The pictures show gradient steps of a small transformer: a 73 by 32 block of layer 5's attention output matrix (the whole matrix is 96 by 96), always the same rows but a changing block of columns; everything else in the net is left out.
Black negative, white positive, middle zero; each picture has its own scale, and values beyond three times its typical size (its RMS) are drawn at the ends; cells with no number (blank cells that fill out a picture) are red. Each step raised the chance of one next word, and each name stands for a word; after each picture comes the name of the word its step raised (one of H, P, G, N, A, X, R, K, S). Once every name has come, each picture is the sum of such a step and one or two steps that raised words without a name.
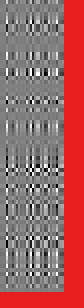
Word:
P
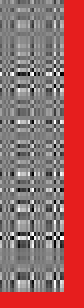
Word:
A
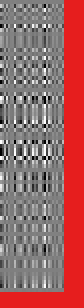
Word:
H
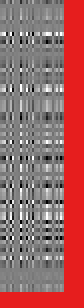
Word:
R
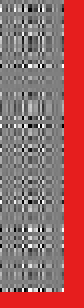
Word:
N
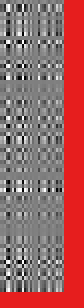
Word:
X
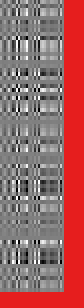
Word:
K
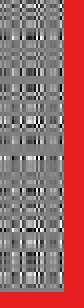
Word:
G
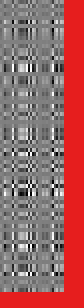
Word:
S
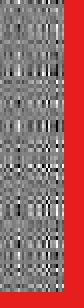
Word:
P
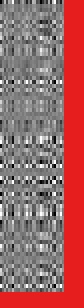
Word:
S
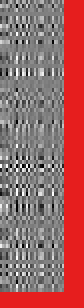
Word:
P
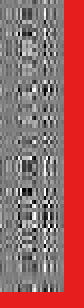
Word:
R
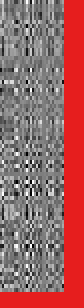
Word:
S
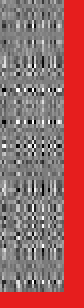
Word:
A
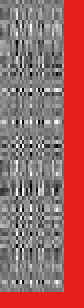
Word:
A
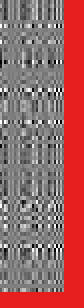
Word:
N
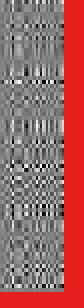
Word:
P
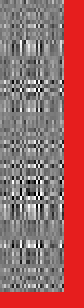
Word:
K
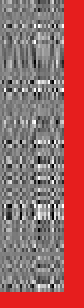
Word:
R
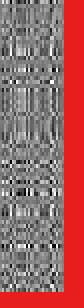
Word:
S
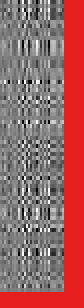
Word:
G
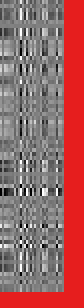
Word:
S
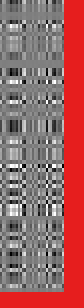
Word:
P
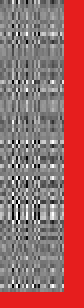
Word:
R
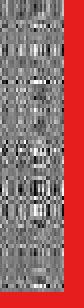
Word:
H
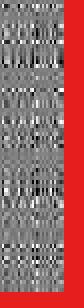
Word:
X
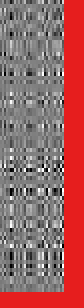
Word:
P
